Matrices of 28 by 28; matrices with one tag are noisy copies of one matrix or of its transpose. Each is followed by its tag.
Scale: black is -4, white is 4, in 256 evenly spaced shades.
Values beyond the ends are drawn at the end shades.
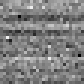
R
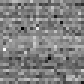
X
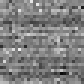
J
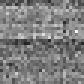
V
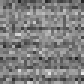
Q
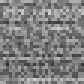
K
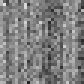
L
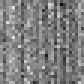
K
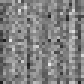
Q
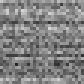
K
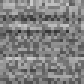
R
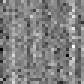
Q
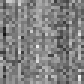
X
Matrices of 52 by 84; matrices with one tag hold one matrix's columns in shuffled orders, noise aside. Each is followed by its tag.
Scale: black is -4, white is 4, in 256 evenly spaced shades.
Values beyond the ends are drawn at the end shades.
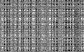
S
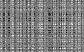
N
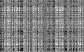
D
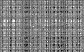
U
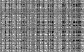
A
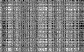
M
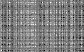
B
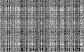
D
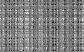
S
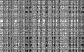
U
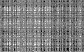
D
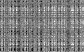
D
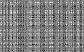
B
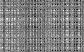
S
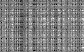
S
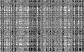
D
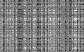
S
